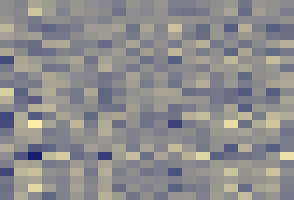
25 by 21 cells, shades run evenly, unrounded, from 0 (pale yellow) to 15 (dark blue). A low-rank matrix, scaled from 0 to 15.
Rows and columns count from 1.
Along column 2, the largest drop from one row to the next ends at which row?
21
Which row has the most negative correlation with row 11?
5
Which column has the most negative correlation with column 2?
12
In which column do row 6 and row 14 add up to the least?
4
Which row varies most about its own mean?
20
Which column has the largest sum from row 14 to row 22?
1
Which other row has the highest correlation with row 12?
13
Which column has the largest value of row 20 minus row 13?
3
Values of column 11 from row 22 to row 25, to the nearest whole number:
9 7 8 7
